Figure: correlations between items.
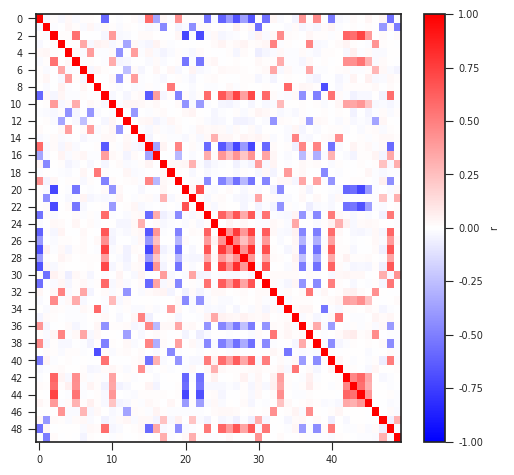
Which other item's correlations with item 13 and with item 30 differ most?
1
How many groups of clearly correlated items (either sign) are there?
7
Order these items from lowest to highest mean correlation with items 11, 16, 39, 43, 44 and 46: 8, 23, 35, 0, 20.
20, 8, 0, 35, 23
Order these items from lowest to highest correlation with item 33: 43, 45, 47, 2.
47, 45, 43, 2
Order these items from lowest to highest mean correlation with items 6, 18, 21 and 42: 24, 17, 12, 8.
12, 24, 17, 8
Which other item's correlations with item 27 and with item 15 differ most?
29
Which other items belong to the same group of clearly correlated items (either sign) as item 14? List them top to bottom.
24, 35, 41
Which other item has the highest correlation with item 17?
30
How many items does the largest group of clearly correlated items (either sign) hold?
16
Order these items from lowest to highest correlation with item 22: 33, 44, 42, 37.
44, 42, 33, 37
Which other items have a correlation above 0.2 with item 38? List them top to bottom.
0, 15, 19, 36
